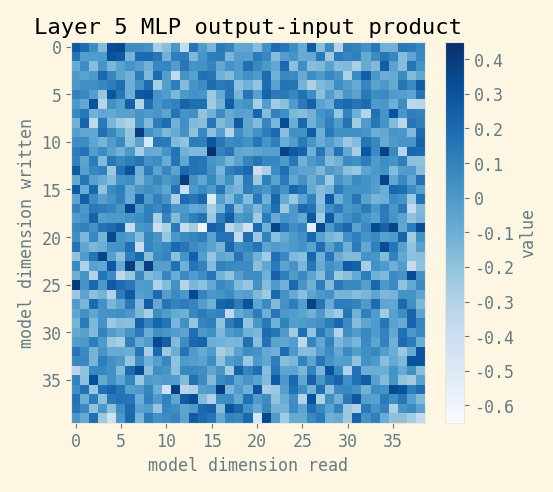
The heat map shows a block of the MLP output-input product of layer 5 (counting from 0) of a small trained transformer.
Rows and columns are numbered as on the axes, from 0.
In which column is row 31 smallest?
25
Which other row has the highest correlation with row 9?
16
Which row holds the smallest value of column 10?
36
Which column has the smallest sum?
20
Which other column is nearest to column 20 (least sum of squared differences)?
35
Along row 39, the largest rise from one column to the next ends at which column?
21
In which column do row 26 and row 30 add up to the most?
13
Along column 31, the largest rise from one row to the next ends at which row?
39
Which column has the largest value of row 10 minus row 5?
15
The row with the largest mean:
27
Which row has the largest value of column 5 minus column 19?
19
